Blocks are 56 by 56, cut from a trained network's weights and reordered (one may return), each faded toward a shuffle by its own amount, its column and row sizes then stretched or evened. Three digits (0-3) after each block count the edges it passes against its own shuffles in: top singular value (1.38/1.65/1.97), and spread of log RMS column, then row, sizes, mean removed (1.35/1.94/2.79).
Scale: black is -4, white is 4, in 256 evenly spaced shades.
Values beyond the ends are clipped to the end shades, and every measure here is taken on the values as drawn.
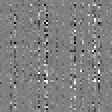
1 3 1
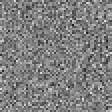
2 0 0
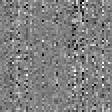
0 3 1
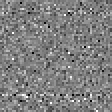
2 0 1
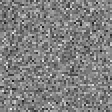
0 0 0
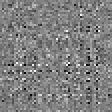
3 2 2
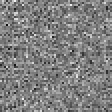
2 1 0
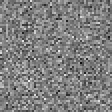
2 1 0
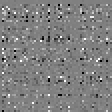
0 2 3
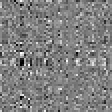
3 3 2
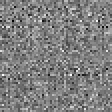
1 0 2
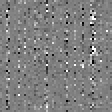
1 3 1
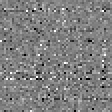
1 1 2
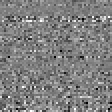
0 0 3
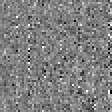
2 2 0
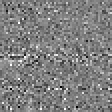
2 1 2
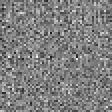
2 0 1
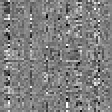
3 3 0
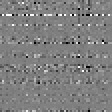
2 1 3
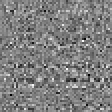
3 1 2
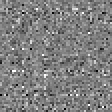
0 1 2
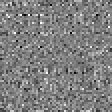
2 0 2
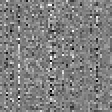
0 3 0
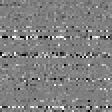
3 0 3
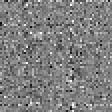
2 2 1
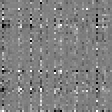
2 3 2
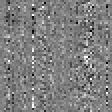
1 3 0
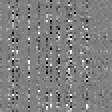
2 3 1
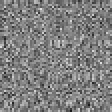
3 2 0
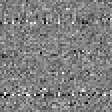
2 0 2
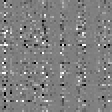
2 3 2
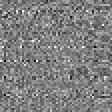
2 0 2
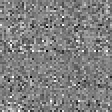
0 2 2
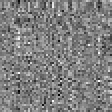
3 2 0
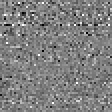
2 0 2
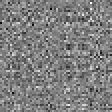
3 2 1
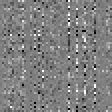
2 3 1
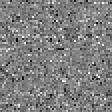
0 0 2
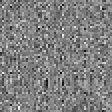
3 2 1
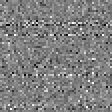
2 0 2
